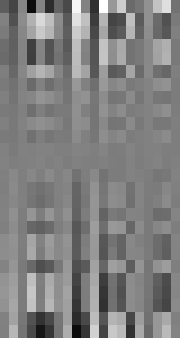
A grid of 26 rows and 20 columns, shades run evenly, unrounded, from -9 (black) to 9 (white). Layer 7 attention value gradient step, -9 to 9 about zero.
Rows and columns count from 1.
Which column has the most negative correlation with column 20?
12
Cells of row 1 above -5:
17
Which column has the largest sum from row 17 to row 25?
11
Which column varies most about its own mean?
9
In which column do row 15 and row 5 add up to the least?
4
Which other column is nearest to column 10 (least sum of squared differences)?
15
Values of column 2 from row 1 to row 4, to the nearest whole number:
-4 -3 -2 -2
